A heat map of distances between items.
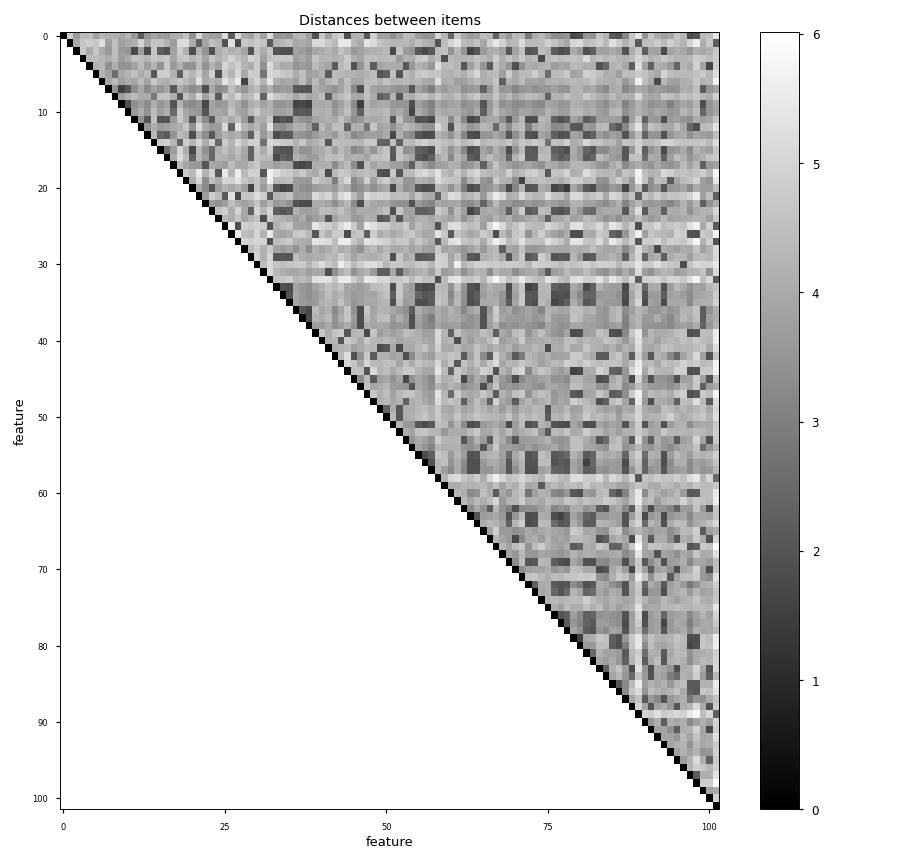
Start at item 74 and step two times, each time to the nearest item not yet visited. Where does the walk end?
59
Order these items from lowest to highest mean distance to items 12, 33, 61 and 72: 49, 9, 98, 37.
98, 9, 37, 49
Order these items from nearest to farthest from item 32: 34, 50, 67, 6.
34, 50, 6, 67
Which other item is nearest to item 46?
9
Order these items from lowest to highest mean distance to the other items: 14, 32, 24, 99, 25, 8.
24, 99, 8, 14, 25, 32
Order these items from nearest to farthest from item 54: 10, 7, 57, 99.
10, 7, 99, 57
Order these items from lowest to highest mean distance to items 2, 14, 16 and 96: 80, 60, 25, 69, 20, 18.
20, 69, 60, 80, 18, 25
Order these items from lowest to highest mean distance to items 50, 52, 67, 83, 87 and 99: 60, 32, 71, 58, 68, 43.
60, 68, 71, 43, 58, 32
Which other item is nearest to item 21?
27
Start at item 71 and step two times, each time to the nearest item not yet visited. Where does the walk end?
94
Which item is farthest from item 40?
101
